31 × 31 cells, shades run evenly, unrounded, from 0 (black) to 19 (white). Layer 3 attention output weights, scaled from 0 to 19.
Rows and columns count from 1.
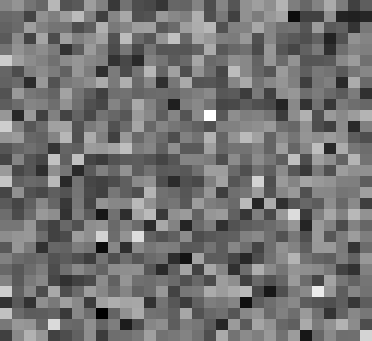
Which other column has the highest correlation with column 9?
11
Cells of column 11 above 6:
26
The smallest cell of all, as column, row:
9, 29
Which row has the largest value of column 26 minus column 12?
30
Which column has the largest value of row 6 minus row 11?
2
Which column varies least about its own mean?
10
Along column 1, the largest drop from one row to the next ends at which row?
28
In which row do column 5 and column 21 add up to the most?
27
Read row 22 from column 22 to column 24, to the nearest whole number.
10 8 6
